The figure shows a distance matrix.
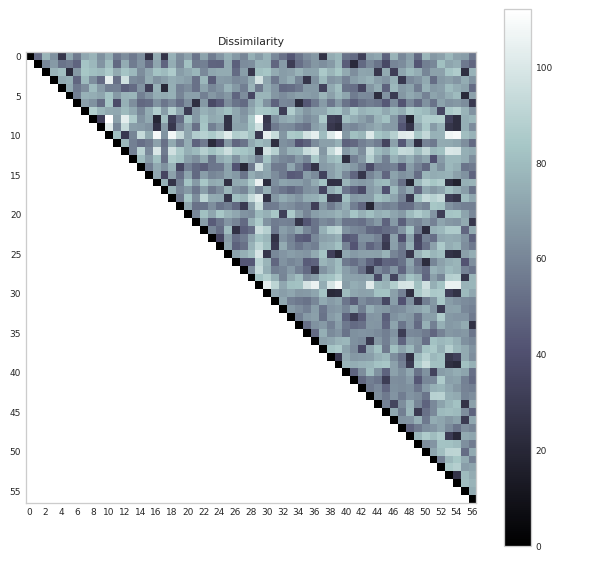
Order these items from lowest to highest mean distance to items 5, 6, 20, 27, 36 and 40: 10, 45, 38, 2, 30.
45, 2, 38, 30, 10
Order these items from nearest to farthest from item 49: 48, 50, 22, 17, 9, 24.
24, 17, 22, 50, 9, 48
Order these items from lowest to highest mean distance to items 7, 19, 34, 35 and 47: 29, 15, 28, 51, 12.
15, 51, 28, 12, 29
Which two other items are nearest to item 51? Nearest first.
40, 13
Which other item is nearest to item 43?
19
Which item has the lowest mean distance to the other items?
6
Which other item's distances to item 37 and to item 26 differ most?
50
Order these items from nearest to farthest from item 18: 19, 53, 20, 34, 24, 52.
53, 19, 34, 24, 20, 52
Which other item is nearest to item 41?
1
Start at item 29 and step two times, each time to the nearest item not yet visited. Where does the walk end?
10
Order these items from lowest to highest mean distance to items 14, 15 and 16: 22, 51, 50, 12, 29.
22, 50, 51, 12, 29
